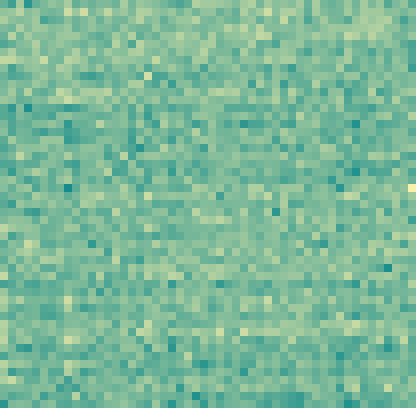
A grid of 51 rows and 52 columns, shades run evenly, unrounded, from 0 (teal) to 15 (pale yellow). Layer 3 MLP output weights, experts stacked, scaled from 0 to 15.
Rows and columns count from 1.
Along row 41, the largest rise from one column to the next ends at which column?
19
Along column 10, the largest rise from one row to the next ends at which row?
50
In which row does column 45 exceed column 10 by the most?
49
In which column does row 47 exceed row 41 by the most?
9
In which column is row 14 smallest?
4
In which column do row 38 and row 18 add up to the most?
34
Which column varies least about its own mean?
30
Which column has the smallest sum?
22
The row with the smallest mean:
51
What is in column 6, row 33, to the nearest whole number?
10
